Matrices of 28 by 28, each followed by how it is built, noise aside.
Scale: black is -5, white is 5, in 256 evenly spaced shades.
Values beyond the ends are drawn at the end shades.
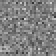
uneven rows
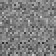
repeating columns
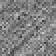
Hankel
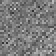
Hankel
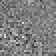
lower triangular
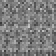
repeating columns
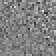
upper triangular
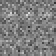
repeating columns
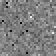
sparse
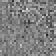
upper triangular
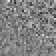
upper triangular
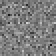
uneven rows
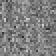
blocks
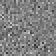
lower triangular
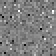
sparse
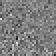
lower triangular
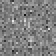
uneven columns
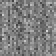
blocks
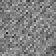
Hankel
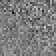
upper triangular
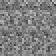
repeating columns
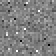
sparse
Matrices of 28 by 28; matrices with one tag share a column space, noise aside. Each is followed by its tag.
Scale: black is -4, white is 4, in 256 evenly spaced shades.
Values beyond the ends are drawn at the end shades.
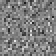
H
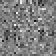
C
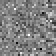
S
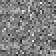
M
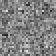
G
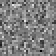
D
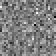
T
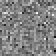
C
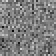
G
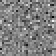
D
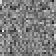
T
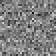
S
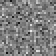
C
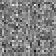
D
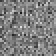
G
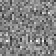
M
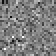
H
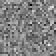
T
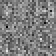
G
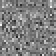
S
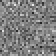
C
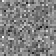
D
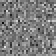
D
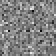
T
